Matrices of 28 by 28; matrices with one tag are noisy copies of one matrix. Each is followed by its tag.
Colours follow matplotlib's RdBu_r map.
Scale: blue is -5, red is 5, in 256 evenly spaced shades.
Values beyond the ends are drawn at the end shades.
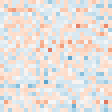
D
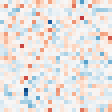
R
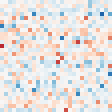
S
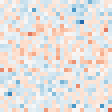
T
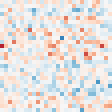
S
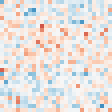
T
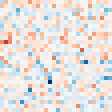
R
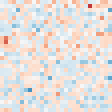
R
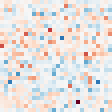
S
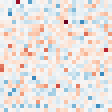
T
